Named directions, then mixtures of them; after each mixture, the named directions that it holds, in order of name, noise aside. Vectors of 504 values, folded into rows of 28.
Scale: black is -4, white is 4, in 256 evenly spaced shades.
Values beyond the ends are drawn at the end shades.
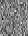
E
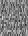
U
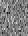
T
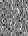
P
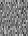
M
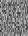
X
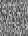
X.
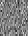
E, M.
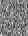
E, T, U.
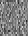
M, U.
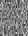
M.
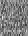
U.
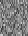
E, P, U.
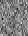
E, P.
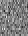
M, T, X.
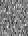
M, T, U.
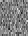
M, P.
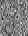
E.
